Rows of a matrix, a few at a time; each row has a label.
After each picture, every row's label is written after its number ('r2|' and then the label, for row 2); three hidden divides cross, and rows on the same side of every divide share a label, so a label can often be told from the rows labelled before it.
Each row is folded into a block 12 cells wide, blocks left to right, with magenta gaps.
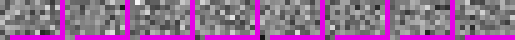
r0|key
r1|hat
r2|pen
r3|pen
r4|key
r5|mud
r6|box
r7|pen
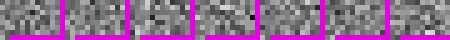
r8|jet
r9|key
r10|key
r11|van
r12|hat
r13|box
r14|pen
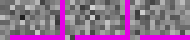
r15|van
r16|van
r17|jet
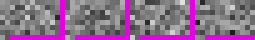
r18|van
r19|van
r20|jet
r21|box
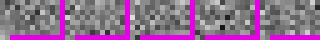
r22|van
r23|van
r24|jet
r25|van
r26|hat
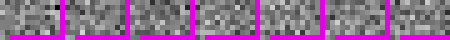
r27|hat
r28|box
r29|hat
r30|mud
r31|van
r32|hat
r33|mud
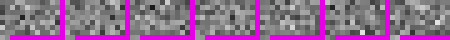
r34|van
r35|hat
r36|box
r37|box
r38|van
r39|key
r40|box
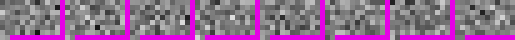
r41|hat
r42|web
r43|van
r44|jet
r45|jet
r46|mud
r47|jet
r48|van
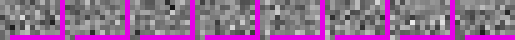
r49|web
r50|van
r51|jet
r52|mud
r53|pen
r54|jet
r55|van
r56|van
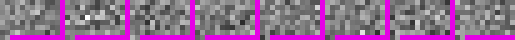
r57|mud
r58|web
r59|jet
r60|pen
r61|key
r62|pen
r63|mud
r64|mud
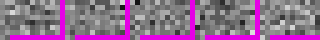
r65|pen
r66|hat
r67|mud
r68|pen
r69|van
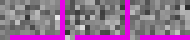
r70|web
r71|box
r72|hat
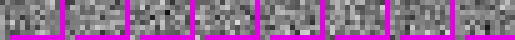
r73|jet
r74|box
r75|van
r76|van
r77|web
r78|key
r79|pen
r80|pen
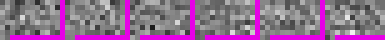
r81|hat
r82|mud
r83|box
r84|pen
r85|web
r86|web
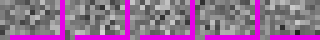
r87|pen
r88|key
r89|van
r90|mud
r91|box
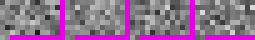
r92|hat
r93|van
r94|box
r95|key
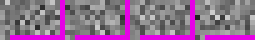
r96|jet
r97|van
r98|web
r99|web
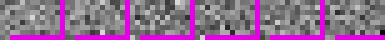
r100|mud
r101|key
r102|jet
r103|web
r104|key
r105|box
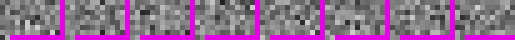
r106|mud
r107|hat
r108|box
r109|key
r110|box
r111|web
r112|hat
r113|jet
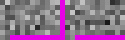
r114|jet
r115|mud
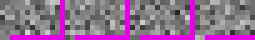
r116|hat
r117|mud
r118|web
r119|box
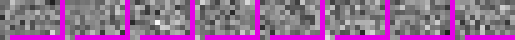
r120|mud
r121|hat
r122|box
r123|jet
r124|web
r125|hat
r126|box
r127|web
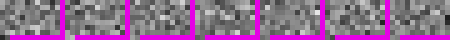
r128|key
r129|box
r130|jet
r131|pen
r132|hat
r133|key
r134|van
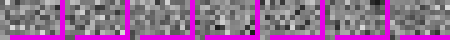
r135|jet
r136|pen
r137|key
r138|box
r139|jet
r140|mud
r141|key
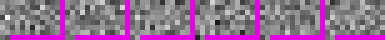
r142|mud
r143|key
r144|mud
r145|mud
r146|web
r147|mud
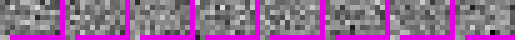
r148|box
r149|mud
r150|mud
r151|key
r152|jet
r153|van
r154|van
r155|box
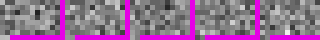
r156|box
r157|hat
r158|jet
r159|key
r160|web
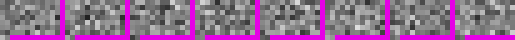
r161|van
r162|van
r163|pen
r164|pen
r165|key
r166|box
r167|mud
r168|key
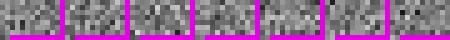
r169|mud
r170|jet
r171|key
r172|key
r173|mud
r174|mud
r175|box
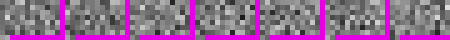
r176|box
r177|jet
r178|van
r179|hat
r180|van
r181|jet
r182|key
